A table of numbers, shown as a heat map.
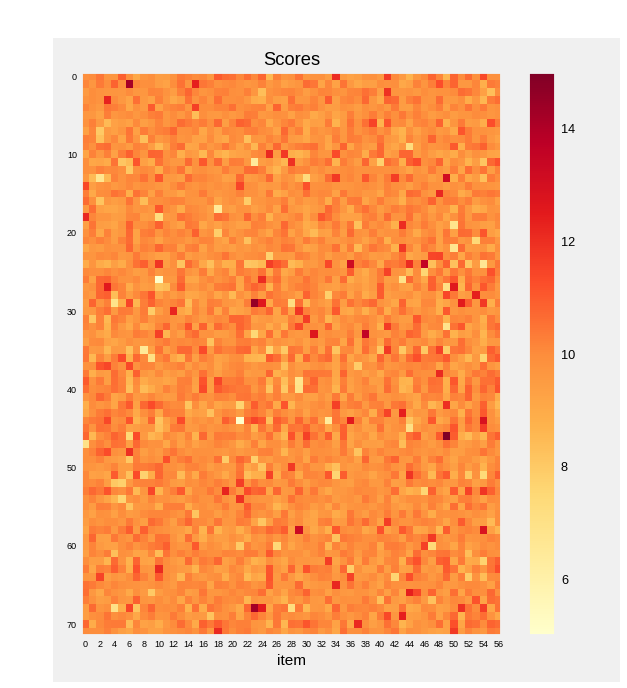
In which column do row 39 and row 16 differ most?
29
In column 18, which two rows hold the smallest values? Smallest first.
17, 20
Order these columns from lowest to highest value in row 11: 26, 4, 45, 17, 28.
26, 17, 4, 45, 28
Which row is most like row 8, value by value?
16
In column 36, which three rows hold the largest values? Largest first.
24, 44, 64
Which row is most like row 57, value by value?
2
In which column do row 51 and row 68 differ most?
23
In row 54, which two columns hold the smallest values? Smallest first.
5, 4
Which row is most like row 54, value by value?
52
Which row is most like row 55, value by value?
12
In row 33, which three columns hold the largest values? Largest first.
38, 31, 10
